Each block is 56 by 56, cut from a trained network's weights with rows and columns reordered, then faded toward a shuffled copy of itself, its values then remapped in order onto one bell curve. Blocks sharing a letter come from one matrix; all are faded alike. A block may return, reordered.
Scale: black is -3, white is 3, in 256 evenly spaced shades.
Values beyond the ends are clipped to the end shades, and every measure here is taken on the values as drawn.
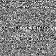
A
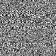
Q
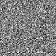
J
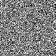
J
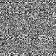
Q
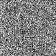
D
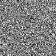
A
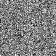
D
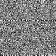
A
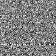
A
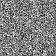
D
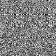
A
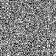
D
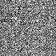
D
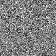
D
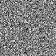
J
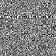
Q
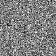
D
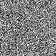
D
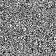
D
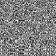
Q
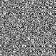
Q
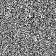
D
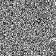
J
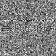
A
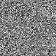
J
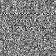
A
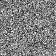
D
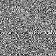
Q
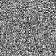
J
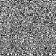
Q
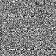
A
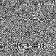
Q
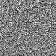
J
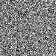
D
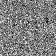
D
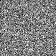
D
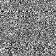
A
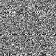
A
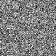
J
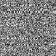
Q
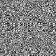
Q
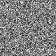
J
